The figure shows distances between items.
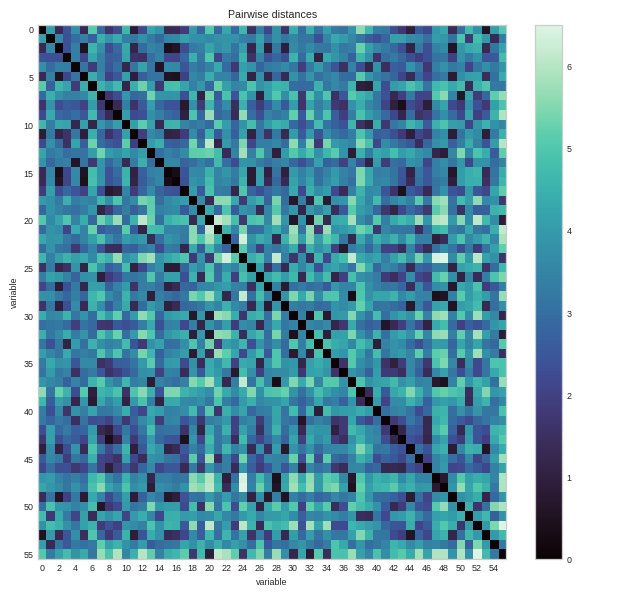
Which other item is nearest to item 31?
41
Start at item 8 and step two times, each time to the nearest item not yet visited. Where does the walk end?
17
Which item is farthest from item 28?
24
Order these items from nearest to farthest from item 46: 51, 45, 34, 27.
45, 27, 51, 34
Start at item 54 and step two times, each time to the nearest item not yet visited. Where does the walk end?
51
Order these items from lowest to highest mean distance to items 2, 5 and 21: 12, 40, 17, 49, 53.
49, 53, 12, 17, 40
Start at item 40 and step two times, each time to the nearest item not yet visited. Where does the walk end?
3
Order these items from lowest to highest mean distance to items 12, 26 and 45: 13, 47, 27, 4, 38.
4, 27, 47, 13, 38
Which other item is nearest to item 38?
6
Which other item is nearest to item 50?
7
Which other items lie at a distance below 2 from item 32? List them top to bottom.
18, 20, 24, 30, 34, 55
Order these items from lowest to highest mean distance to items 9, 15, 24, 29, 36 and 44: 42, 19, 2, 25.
2, 25, 42, 19
